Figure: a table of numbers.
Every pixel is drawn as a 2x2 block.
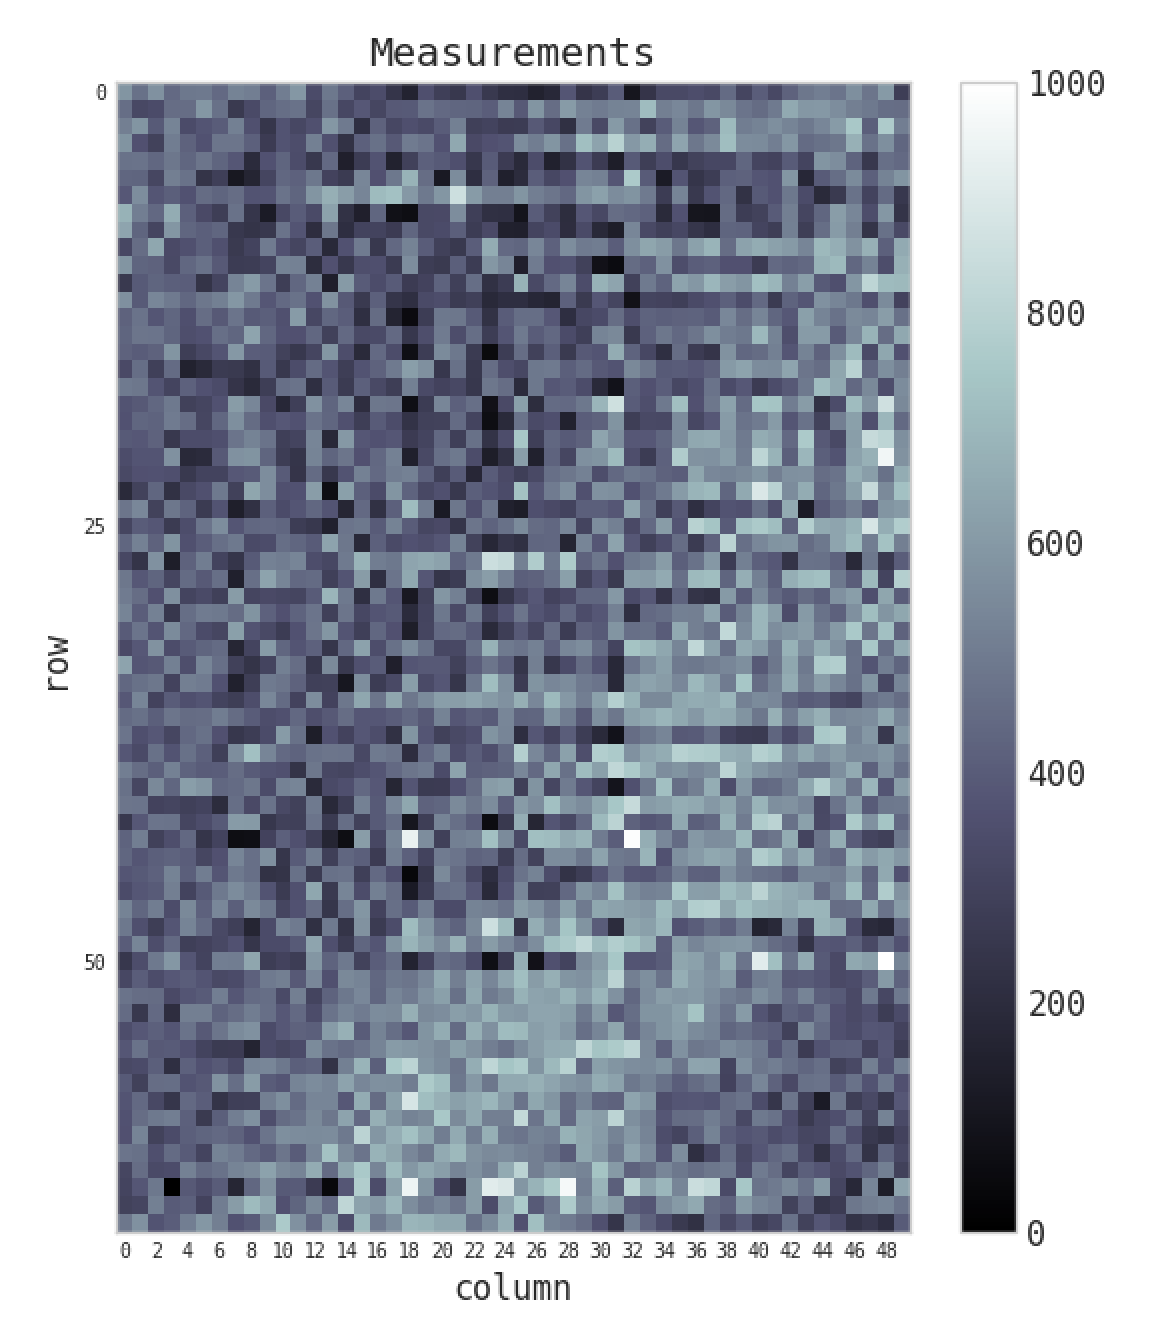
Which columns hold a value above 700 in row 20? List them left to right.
25, 43, 47, 48
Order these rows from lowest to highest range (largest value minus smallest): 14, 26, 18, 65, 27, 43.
14, 65, 26, 27, 18, 43
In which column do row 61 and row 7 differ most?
17
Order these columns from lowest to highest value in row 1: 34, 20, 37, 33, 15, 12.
12, 15, 20, 34, 37, 33
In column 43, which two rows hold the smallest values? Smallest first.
24, 5
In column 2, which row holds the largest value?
9
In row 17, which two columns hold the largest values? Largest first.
44, 45
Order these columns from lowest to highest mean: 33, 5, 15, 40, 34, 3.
5, 3, 15, 34, 33, 40
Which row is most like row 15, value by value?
29
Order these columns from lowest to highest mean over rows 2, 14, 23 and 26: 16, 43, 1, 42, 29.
16, 29, 1, 42, 43
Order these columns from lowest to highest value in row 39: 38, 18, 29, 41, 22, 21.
22, 18, 41, 21, 29, 38
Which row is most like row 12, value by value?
0
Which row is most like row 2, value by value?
26
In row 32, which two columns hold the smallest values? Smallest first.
7, 13
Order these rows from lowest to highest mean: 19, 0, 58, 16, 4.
4, 0, 19, 16, 58
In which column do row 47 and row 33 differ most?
31
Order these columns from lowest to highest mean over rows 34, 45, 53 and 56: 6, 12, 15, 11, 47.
12, 6, 11, 47, 15
